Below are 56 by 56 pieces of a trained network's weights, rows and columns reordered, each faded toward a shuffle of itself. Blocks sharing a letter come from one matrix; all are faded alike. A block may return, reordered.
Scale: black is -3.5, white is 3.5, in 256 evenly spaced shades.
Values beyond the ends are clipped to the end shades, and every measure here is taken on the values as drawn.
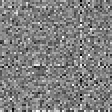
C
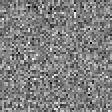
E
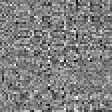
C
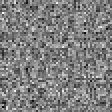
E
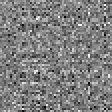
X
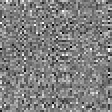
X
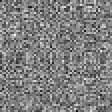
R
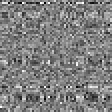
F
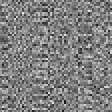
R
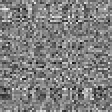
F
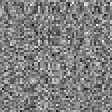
R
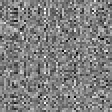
X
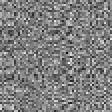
R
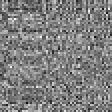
F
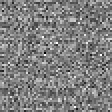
E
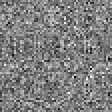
E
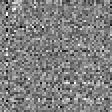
C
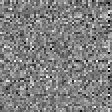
C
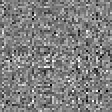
X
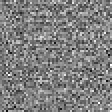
E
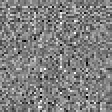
C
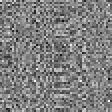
R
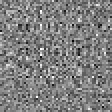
X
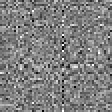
C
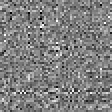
C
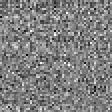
E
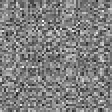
R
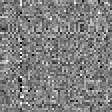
C
